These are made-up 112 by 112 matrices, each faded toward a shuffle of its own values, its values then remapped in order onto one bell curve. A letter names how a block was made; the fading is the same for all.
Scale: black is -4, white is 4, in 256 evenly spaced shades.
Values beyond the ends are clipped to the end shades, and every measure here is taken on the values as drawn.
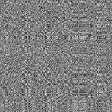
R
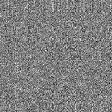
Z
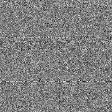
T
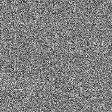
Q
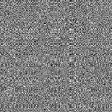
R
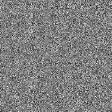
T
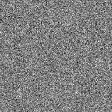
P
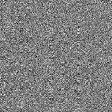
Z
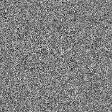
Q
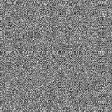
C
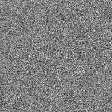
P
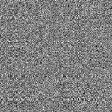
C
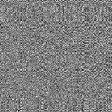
R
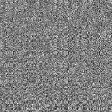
C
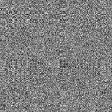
C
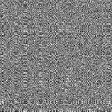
R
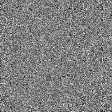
Q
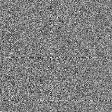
T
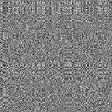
R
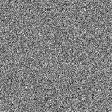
P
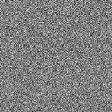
C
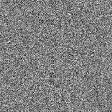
P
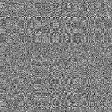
R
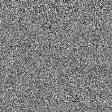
Q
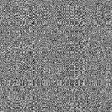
R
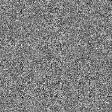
Q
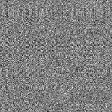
C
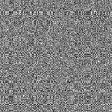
R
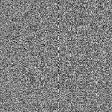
Z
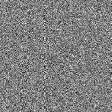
Z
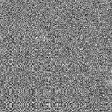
C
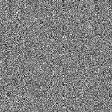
Z
